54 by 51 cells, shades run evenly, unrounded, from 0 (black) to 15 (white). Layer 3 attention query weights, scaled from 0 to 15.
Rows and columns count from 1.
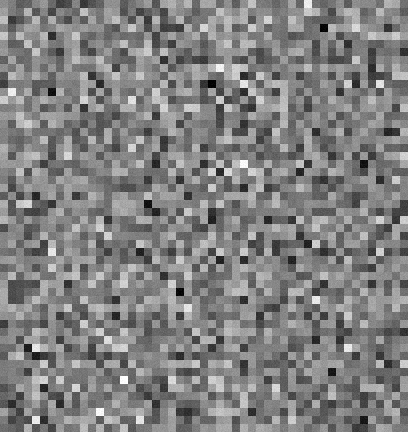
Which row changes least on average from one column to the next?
47
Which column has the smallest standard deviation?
36
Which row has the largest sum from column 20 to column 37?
9
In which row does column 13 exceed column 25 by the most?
52
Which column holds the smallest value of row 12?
7
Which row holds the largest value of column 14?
43
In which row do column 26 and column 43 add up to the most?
4
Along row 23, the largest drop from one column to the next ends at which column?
48
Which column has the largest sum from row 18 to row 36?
12
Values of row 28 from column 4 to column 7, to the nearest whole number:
9 7 8 9
